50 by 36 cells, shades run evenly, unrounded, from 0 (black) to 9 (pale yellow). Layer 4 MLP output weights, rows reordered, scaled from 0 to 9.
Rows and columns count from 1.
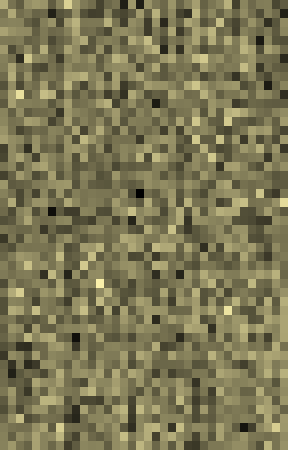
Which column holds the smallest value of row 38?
10
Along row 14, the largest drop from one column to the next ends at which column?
30
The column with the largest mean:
29
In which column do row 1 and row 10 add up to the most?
9
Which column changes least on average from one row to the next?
1
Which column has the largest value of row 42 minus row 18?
34
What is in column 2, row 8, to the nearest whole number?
6
